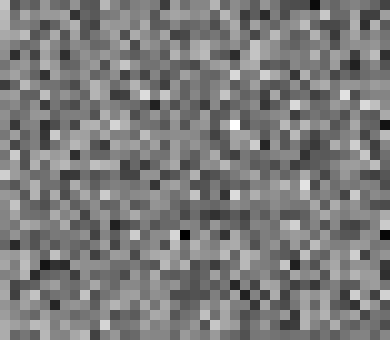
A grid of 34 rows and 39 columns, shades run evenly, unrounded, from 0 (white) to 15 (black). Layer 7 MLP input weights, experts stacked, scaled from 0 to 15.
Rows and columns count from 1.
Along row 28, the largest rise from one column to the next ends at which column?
4
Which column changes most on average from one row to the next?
39
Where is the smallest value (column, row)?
24, 13
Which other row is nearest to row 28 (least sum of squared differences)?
21
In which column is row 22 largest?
22
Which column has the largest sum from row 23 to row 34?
10
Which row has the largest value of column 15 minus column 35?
17
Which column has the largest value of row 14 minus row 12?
5
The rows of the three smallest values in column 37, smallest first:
11, 16, 31
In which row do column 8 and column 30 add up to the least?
14
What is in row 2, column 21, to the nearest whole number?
6
